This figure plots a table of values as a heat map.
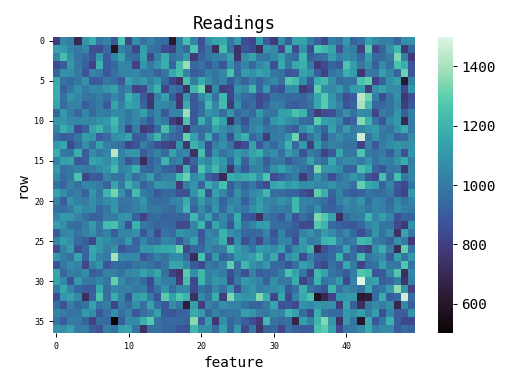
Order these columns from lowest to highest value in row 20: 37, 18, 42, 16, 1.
1, 37, 16, 42, 18
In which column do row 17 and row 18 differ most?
23
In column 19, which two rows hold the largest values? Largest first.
35, 1
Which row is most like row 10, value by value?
16
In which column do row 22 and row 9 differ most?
36
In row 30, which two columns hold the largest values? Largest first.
42, 8
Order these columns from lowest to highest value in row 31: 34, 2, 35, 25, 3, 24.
25, 3, 35, 2, 24, 34
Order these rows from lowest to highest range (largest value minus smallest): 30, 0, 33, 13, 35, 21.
21, 13, 33, 0, 30, 35
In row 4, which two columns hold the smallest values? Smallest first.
42, 37
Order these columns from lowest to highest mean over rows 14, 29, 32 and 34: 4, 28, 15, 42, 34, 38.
38, 4, 34, 15, 42, 28
